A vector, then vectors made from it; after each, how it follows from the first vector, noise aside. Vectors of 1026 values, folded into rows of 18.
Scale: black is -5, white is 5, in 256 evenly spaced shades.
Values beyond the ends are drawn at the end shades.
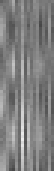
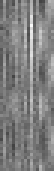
reversed.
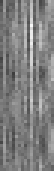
reversed.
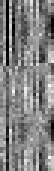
wrapped around, negated, scaled up.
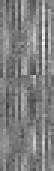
wrapped around.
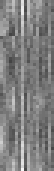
wrapped around.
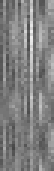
reversed.
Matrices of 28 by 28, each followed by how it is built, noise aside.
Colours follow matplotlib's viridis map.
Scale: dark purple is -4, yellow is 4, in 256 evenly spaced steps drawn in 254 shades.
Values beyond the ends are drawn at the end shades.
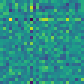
low rank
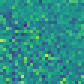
lower triangular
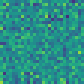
blocks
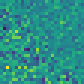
lower triangular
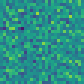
repeating rows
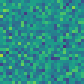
repeating rows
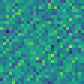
Hankel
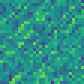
Hankel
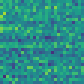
blocks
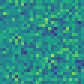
repeating rows
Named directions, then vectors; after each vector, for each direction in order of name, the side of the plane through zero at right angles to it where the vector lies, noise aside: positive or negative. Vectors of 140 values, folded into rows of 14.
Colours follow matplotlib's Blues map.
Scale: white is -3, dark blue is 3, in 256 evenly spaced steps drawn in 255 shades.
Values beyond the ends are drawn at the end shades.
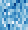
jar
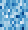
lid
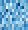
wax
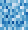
negative, negative, negative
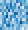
positive, negative, negative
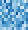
negative, negative, negative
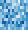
negative, negative, negative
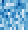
positive, negative, positive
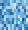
negative, negative, positive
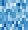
negative, negative, positive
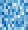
negative, negative, negative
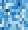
positive, negative, positive
